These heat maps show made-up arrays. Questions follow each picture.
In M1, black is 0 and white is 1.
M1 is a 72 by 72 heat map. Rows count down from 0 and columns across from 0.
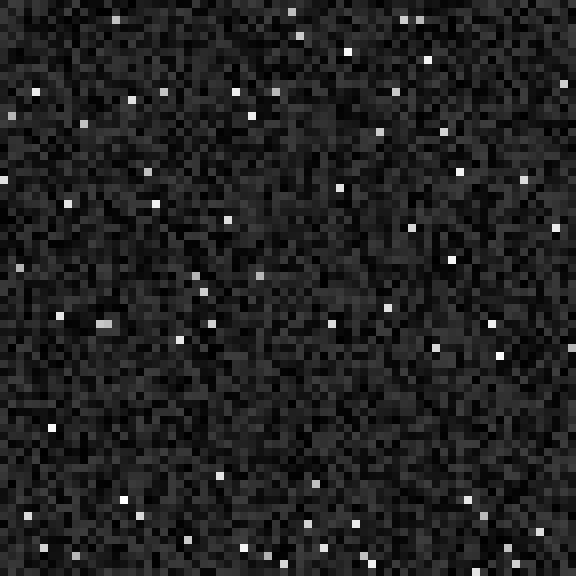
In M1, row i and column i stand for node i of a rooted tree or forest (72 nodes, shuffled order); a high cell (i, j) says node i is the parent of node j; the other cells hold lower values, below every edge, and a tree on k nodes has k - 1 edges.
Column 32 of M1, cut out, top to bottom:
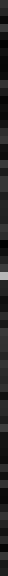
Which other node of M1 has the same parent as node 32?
24
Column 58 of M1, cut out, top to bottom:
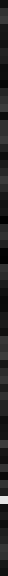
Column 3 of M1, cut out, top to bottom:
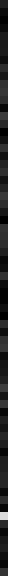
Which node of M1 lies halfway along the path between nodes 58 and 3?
10
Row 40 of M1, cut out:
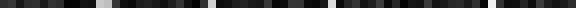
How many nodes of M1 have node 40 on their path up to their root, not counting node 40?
8
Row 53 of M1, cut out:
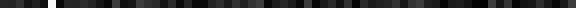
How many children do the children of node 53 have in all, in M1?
1
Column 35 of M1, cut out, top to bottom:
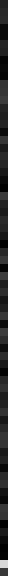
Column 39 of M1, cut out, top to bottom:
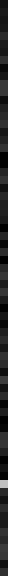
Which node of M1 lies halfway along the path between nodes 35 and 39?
64
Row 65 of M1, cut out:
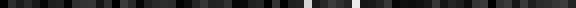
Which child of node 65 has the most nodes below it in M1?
44
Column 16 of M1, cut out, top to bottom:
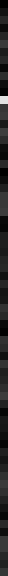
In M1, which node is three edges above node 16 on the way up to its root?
68
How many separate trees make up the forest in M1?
4
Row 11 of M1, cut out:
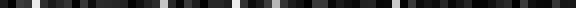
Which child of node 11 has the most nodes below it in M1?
34
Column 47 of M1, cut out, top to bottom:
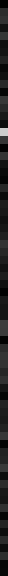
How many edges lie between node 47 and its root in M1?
4
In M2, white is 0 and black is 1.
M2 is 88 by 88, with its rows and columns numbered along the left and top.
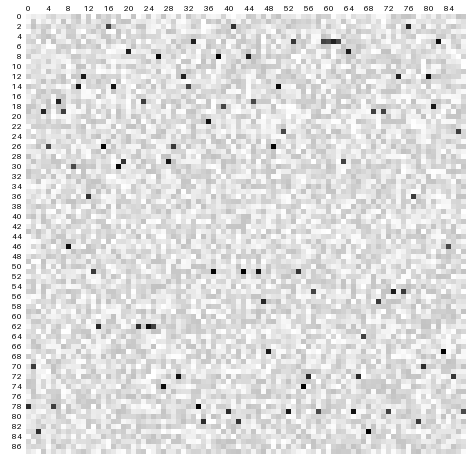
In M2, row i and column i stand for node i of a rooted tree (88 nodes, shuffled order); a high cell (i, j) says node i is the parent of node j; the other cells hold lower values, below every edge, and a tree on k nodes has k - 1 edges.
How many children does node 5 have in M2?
7
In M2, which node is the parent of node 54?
51
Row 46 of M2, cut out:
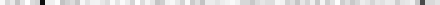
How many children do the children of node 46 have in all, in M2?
3
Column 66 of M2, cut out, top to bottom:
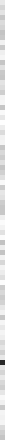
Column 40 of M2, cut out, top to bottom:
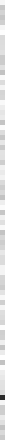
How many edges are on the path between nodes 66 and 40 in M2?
3
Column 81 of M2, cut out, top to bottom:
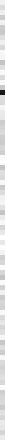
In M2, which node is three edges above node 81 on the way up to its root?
72
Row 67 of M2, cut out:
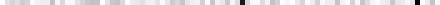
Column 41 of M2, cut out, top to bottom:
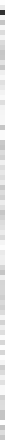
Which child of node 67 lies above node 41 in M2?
83
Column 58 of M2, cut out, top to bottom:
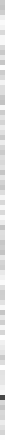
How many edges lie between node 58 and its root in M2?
8
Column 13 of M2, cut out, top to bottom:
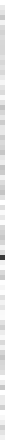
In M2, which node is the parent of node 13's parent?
23
